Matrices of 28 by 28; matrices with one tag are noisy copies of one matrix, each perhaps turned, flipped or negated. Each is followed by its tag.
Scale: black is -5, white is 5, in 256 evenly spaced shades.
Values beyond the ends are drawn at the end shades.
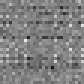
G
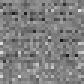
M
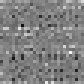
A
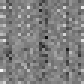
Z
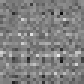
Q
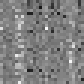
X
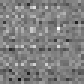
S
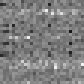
X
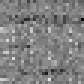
X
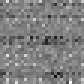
Z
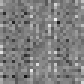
A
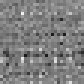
Q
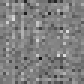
G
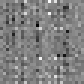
G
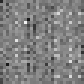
A
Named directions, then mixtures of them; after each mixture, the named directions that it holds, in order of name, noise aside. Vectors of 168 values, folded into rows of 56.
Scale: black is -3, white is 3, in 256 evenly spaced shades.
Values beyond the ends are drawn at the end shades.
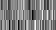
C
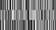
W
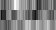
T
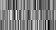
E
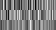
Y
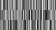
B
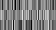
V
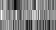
E, T, V.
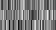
C, V.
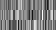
B, C, E.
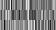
W.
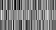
V, Y.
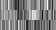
C, T.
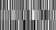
B, C, W.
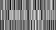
E, W, Y.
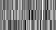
B, C.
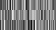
W.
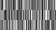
B.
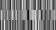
E, W.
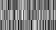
C, E, V.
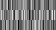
C, E, V.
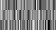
E.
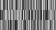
B.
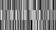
E, V, W.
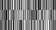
T, V, Y.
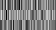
V, Y.
